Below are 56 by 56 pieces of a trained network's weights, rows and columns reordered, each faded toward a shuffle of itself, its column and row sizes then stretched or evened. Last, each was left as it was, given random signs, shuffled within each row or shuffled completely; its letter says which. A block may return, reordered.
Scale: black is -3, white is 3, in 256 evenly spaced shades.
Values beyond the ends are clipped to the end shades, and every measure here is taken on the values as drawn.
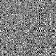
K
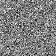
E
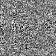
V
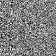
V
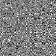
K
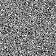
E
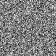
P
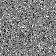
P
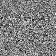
E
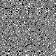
K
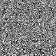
V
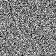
P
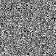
V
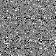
V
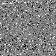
E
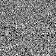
V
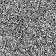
P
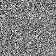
V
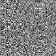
K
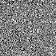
V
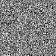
V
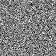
P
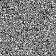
E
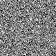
P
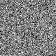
P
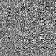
K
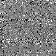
V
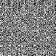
K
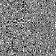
K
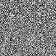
K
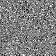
E
